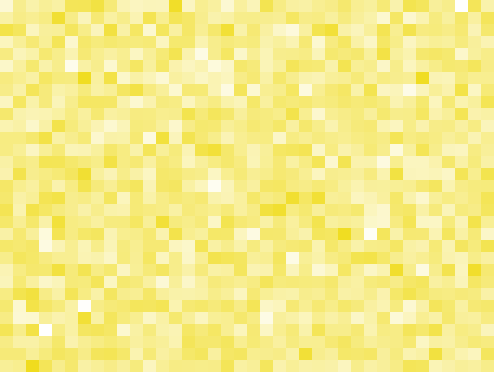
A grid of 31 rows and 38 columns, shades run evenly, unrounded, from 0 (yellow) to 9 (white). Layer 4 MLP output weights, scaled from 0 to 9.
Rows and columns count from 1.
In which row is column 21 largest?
27
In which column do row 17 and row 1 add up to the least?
14
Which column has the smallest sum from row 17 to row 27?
37
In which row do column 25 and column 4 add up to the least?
17
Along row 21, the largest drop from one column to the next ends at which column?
16
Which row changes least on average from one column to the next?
29
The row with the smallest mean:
30
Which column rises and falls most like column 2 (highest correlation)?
6
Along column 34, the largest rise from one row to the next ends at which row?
31
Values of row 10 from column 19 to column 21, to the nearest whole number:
5 4 4
